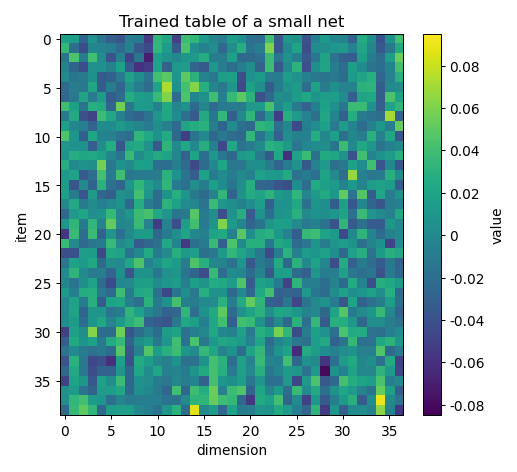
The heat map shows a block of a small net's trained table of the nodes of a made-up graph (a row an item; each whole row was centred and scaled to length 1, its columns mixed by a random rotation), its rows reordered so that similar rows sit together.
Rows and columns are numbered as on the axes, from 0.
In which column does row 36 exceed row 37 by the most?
19
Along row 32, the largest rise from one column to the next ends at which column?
26
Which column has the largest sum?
16
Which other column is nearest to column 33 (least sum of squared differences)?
29
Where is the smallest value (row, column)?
34, 28
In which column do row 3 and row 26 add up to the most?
22
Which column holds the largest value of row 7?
6
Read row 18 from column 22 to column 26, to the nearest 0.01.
-0.02 0.01 0.01 0.03 0
